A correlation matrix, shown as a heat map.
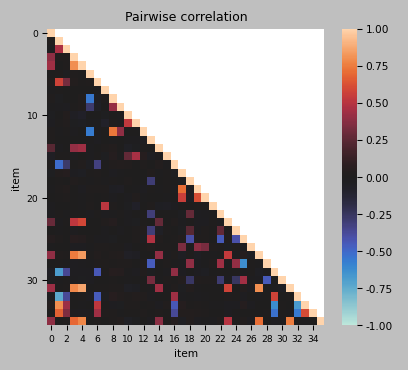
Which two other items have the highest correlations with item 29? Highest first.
32, 16
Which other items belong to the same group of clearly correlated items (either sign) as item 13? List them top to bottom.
18, 22, 24, 25, 28, 30
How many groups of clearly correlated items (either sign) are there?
7
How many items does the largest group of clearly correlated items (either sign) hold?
8
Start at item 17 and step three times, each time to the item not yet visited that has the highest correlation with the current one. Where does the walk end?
26
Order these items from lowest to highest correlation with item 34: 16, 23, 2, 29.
29, 16, 23, 2
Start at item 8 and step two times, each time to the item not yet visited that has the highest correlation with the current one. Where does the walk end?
9
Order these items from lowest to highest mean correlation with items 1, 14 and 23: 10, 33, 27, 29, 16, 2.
29, 16, 10, 2, 33, 27
